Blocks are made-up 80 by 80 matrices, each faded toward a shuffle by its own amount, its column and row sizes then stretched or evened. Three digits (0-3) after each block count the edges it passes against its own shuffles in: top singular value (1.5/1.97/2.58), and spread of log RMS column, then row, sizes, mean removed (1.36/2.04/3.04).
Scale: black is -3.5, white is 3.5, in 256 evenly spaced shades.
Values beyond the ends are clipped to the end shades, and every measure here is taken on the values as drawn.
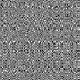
3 1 2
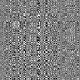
3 3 2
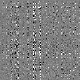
2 3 2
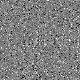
1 1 0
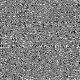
0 1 2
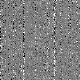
1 3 0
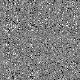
0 2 1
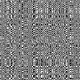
3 3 2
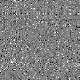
2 1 1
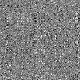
2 1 1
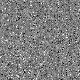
0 1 0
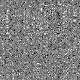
1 0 1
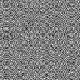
3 0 0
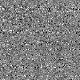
1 0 2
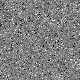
0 0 0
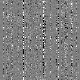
1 3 1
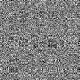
2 0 2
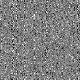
2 2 0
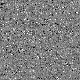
0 0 1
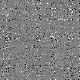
0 2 2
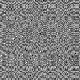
3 0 1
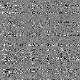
0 2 3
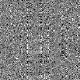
2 2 1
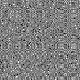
3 0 0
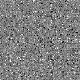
1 1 1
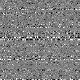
2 0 3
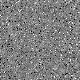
0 1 0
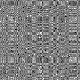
3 2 0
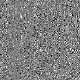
1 2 0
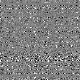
0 1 3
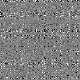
1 2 3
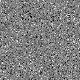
1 1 0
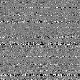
2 0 3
